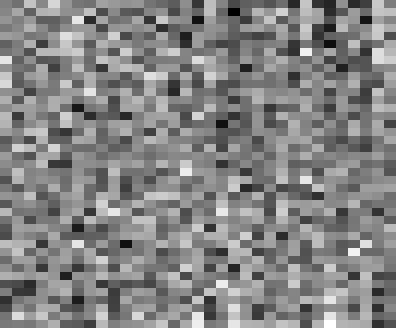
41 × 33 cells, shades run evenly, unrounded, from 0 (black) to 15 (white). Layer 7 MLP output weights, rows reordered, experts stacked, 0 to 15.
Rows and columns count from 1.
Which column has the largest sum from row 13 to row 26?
14
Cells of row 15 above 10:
4
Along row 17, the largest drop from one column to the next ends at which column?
5
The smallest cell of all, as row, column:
2, 20
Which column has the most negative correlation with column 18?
17
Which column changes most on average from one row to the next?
9
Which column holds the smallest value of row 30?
24
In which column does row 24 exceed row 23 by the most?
27
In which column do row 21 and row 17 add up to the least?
6
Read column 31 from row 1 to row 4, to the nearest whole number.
4 6 1 8
